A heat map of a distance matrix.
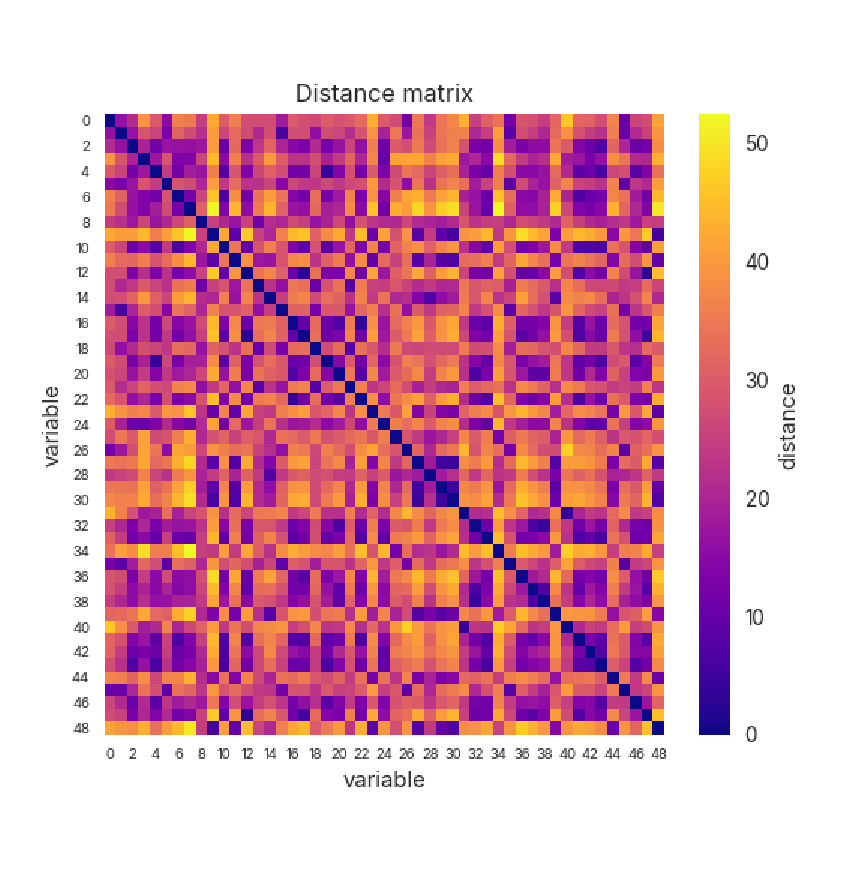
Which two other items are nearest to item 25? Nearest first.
34, 28
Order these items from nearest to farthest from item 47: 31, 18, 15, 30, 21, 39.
31, 15, 18, 21, 39, 30
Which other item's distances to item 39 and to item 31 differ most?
40
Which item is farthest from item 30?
7
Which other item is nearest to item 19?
4
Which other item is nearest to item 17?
12
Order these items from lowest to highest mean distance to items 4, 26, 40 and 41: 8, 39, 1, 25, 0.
8, 1, 0, 25, 39
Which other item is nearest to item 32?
38
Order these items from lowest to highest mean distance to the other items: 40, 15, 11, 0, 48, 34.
15, 11, 0, 40, 48, 34
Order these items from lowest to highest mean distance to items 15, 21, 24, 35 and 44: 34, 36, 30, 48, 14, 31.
14, 30, 48, 36, 31, 34
